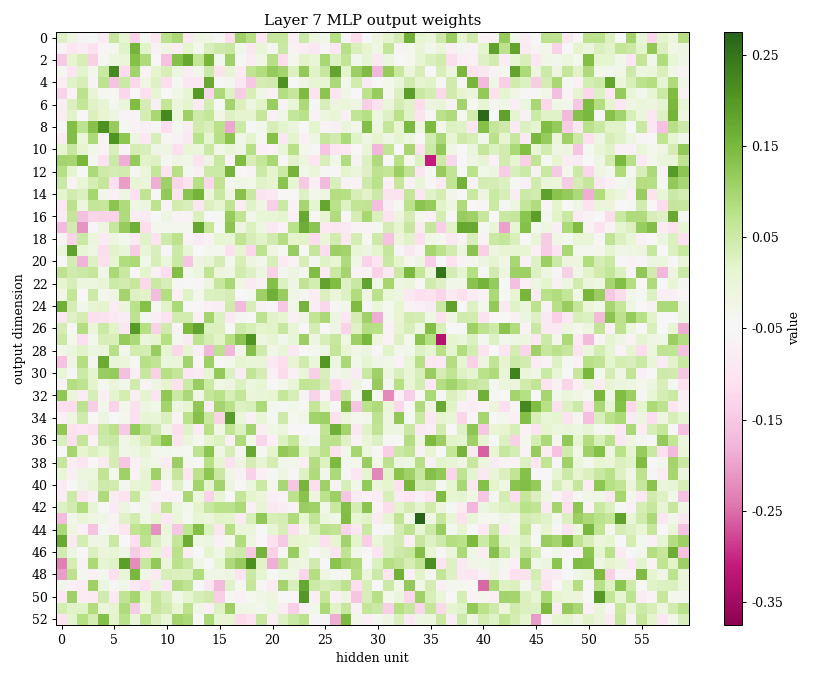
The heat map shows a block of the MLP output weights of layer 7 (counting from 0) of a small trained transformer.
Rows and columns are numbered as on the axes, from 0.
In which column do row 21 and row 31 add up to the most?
36
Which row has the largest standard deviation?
17
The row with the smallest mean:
41
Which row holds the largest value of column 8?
24
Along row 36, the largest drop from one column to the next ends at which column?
11
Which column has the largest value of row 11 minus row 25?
30
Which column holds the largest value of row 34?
16
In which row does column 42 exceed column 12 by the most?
0
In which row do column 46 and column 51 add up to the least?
25
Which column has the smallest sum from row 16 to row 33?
59
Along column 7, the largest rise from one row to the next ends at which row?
48
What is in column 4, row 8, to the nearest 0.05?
0.2
